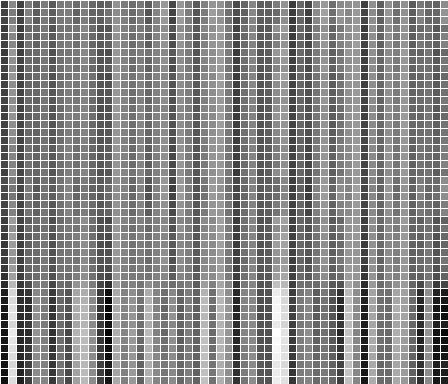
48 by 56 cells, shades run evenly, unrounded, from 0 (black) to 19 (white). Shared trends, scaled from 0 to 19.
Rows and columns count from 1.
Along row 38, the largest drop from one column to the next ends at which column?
3
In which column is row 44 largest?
35
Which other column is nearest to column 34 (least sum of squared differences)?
33
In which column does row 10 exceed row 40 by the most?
56
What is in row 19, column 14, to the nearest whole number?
7
